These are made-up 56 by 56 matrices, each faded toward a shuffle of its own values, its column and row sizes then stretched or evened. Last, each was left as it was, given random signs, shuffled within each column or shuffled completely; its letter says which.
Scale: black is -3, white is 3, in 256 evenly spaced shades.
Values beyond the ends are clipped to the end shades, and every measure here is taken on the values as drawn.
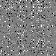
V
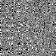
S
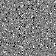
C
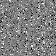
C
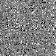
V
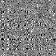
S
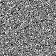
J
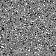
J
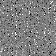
C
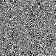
C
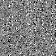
C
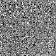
V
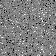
J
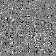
V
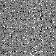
V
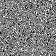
J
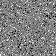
J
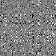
S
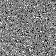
J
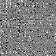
S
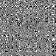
S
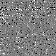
V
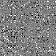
S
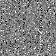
C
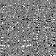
S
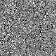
C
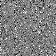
C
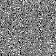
C
